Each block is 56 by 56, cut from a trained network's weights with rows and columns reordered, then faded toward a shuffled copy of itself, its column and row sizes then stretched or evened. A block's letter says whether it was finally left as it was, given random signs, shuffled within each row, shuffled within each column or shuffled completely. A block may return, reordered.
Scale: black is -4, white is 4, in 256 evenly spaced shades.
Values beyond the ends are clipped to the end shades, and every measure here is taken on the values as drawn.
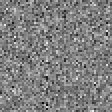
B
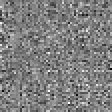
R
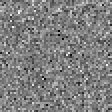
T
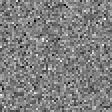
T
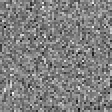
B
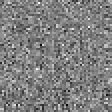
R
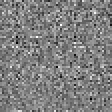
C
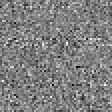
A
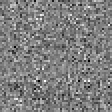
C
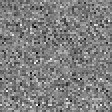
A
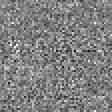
C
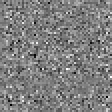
C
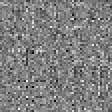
R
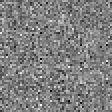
B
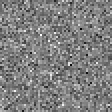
T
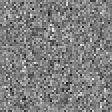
B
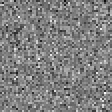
B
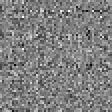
R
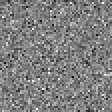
T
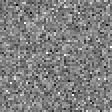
T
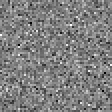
T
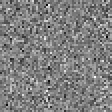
B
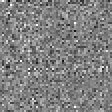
C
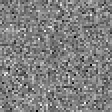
T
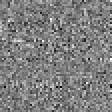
C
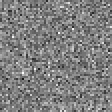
T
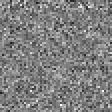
A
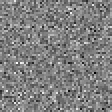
A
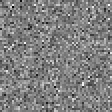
B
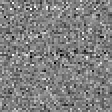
A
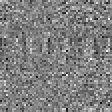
R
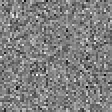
B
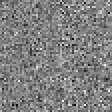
C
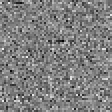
A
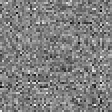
R
